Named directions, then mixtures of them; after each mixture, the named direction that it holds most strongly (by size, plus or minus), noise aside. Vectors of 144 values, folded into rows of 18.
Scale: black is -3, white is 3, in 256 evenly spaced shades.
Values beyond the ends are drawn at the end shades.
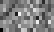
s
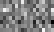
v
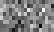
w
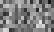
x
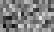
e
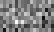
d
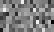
v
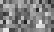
x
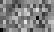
s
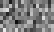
d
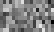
v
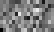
s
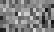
d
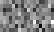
v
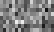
d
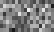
w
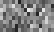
w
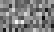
d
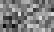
e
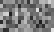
x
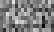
d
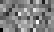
s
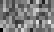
s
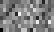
s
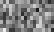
x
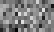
w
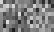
w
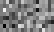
e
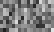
x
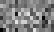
d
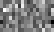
v
